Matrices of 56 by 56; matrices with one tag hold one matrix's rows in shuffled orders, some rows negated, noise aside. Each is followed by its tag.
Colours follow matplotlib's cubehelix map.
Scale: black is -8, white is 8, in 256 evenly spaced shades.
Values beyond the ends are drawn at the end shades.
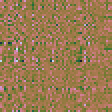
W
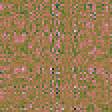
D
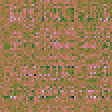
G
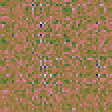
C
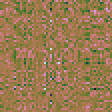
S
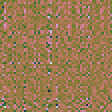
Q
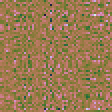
S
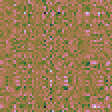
S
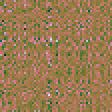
Q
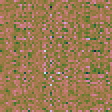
S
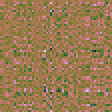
S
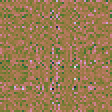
D
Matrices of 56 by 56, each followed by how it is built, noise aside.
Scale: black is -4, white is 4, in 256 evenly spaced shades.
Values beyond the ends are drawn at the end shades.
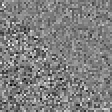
lower triangular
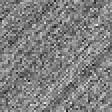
Hankel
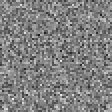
repeating columns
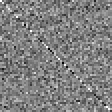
diagonal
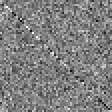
diagonal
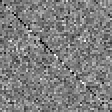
diagonal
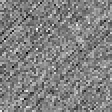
Hankel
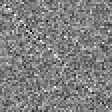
diagonal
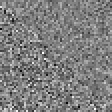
lower triangular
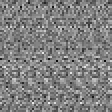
repeating columns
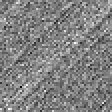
Hankel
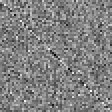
diagonal
